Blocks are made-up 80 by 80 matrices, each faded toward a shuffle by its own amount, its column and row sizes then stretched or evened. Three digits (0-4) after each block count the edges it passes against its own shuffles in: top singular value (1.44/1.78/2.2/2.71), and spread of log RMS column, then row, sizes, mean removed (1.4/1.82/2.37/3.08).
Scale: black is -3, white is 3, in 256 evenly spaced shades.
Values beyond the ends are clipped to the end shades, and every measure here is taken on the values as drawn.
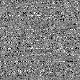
1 0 3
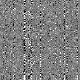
3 4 1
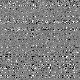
1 2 4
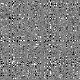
0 4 3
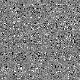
0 2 3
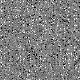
0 3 1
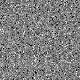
1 1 0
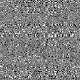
3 1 3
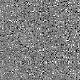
2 2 2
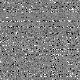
0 2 4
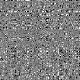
3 2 3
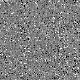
0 2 2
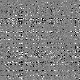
3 3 4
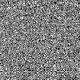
2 0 1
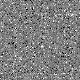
0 2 1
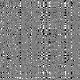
4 4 3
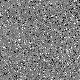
0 0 0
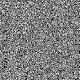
1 1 1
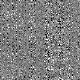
0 4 1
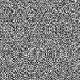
3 2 1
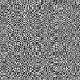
4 3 2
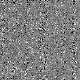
0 3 2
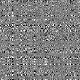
3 3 4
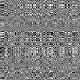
4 3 4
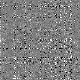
1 4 3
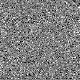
0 0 3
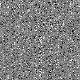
0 3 1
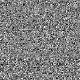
1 1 2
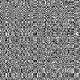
4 3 1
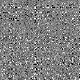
2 2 3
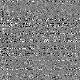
0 1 4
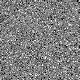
1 0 1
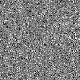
2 1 1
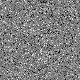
0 0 0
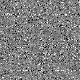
1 0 2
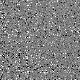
0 2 2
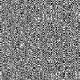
3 3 0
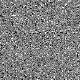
0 2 2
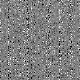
2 4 1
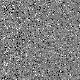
0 2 1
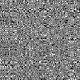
3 0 3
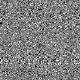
1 1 3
